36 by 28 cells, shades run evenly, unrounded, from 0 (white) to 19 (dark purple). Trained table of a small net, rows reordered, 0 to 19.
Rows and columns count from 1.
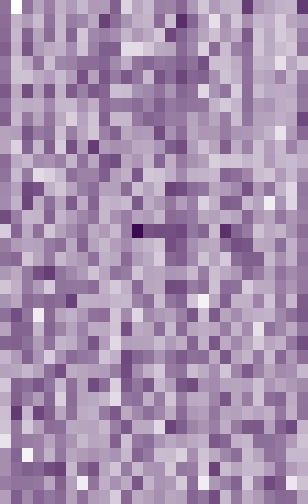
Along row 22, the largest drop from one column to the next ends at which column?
8
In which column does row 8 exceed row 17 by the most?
1
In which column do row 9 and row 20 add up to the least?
9
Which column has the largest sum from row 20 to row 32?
17
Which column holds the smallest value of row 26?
5
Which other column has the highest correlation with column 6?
26
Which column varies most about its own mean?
2
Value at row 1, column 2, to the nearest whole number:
0
